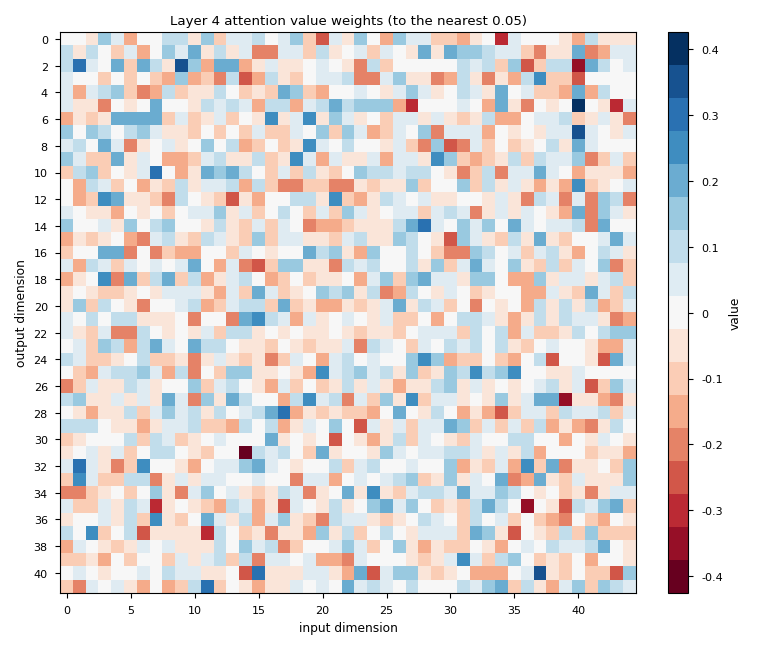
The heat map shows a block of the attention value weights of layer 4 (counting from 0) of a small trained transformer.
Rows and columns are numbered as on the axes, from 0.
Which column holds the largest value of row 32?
1
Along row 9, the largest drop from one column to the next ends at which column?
41
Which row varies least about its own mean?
30
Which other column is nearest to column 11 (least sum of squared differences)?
23
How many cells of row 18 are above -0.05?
25
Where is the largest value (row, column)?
5, 40
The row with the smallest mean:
3
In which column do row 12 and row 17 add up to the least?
15
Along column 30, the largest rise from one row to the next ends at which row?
9
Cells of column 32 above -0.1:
33
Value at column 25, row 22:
-0.05
